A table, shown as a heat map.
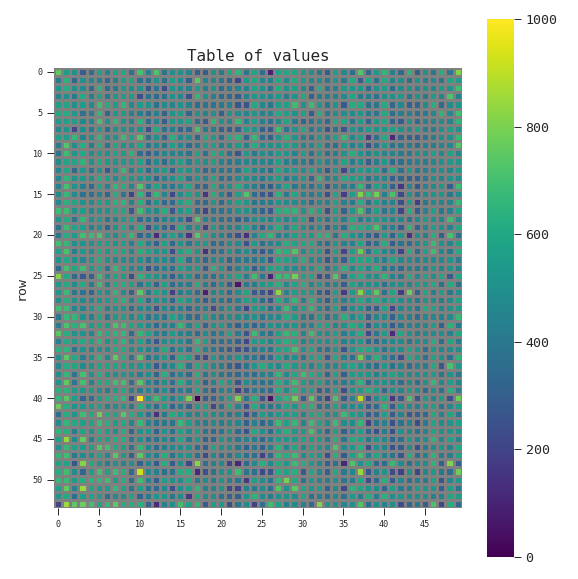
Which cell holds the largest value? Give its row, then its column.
40, 10
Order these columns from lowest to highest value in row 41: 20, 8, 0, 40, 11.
20, 11, 8, 40, 0
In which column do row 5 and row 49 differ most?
10
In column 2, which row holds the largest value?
53
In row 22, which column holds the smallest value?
18
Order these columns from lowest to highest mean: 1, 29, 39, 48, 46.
39, 48, 46, 29, 1
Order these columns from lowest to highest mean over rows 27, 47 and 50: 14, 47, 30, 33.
33, 14, 47, 30
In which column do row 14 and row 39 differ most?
22
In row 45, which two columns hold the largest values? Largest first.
1, 3
